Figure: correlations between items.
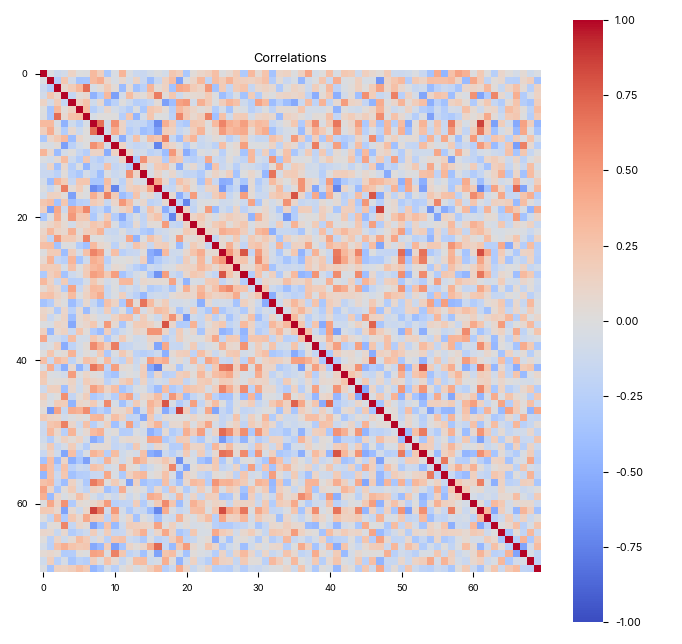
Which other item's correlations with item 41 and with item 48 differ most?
53
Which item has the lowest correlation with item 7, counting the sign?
16
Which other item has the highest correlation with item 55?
18
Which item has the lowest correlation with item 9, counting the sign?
11
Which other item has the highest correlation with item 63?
3
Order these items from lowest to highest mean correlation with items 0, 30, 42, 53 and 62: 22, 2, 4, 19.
2, 19, 22, 4
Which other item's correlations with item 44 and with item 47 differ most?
19
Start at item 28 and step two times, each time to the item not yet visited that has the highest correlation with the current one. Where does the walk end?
61
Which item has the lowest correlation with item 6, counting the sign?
54
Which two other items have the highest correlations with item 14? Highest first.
32, 12
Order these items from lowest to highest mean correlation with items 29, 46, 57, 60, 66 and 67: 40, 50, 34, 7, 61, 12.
12, 50, 34, 61, 7, 40
